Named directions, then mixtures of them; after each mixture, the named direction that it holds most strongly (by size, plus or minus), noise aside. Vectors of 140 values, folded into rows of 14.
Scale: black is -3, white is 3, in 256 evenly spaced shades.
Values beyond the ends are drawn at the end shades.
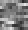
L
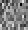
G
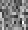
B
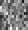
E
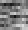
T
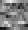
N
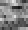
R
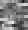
L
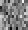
E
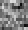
R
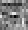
T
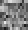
N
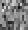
G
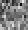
G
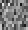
G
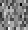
G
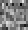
G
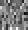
E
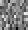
E
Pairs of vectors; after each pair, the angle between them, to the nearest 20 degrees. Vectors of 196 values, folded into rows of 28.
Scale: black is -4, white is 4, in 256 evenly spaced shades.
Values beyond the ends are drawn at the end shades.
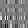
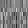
80 degrees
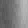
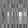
80 degrees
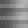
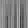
100 degrees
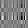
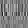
100 degrees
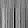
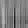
20 degrees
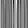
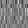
100 degrees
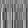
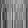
40 degrees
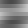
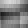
140 degrees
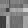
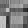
160 degrees
